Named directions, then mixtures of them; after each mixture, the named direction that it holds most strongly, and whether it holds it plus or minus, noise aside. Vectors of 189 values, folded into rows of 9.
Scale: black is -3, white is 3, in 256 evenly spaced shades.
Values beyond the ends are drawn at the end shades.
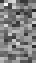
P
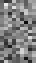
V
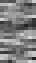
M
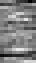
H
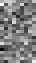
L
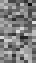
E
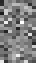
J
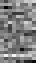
H, minus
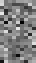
J, minus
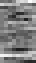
H, minus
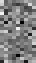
J, minus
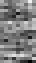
H, minus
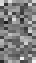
L, plus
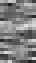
M, minus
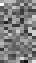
L, plus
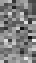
V, minus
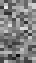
V, plus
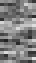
M, minus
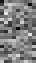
J, plus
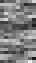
M, plus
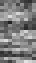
H, plus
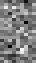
V, plus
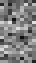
L, minus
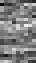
M, minus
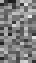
P, minus
